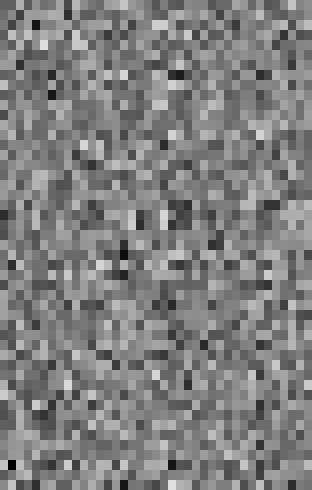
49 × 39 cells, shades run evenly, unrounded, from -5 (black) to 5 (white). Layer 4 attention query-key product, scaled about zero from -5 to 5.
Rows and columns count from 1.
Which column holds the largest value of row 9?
22
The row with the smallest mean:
29
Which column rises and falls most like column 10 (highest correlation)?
6
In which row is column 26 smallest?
35
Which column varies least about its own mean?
25
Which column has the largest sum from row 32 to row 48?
3
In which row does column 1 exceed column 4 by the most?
40
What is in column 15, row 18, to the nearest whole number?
-1
